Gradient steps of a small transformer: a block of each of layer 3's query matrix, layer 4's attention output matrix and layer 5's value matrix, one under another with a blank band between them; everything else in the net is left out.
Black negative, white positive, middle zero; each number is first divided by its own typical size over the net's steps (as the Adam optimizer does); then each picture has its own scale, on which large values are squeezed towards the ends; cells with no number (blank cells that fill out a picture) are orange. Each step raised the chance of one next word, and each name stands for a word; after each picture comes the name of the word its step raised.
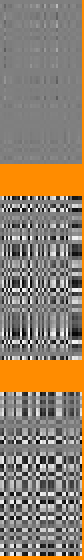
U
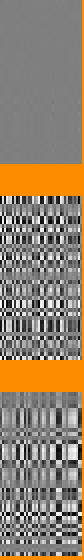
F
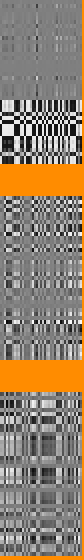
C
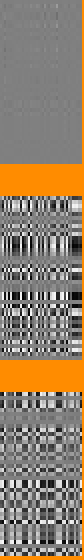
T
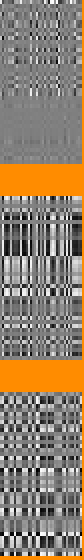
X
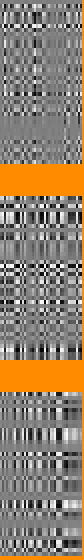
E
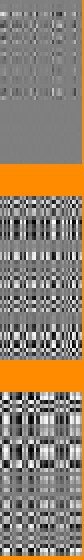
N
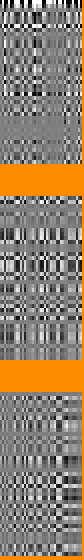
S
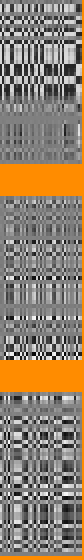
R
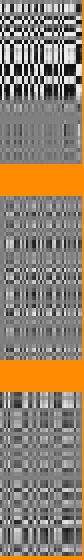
T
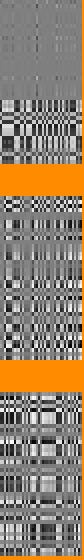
N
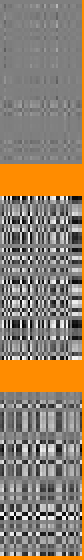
F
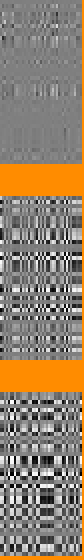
S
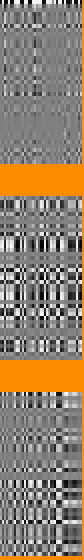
T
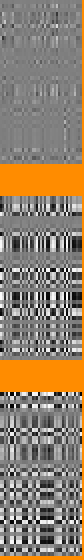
T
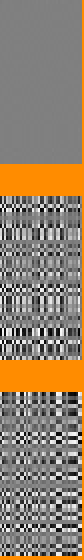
U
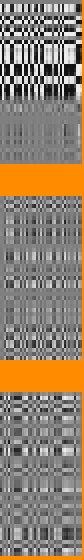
N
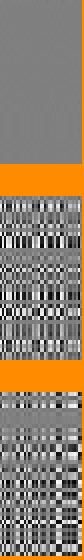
T
